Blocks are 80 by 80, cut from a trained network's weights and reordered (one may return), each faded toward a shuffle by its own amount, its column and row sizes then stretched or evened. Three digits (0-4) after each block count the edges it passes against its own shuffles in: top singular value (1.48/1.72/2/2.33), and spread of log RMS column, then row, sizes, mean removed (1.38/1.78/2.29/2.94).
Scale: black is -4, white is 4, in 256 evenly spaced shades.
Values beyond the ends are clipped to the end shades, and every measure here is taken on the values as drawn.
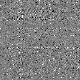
0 2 3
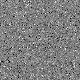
0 0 1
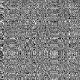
4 3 2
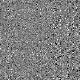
0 3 1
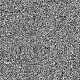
0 0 0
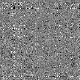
1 3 3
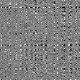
4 4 3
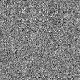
2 0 1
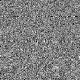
2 0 2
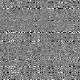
4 2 4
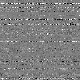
3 0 4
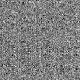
1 0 2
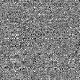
2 1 2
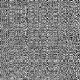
4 3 1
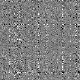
2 4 2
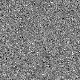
0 1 1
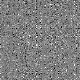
1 3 1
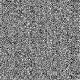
1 1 0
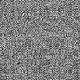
4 0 2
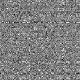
3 1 2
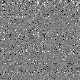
0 1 3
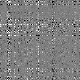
3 4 4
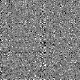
3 3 1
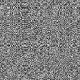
4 1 2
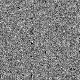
0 1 0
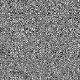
3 2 2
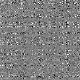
0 3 4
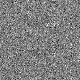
1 1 0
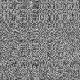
4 1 0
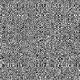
4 3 2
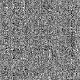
1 2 1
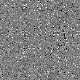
0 3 1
